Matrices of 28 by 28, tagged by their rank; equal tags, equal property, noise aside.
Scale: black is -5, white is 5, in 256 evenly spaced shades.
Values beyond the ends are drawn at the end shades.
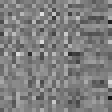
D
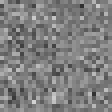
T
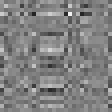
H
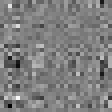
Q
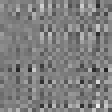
H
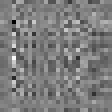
Q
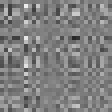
H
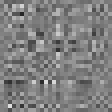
Q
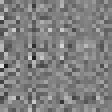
Q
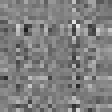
Q
